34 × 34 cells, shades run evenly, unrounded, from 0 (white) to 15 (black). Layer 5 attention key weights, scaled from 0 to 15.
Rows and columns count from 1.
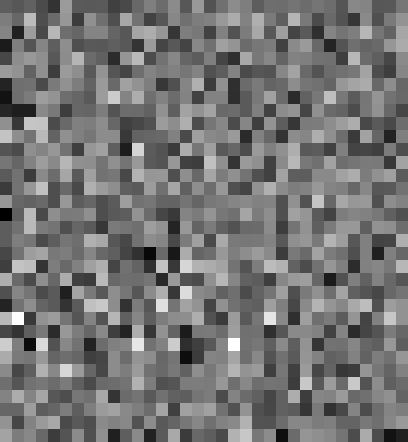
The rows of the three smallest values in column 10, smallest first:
8, 25, 32
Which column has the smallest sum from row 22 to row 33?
20
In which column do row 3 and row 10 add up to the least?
3
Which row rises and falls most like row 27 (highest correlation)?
28
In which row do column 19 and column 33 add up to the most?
34
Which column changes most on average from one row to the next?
1
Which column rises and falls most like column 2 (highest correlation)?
23
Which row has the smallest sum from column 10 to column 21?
27
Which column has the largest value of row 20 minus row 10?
15
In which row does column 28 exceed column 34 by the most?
4
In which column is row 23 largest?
6
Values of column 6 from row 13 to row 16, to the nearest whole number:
4 5 9 6
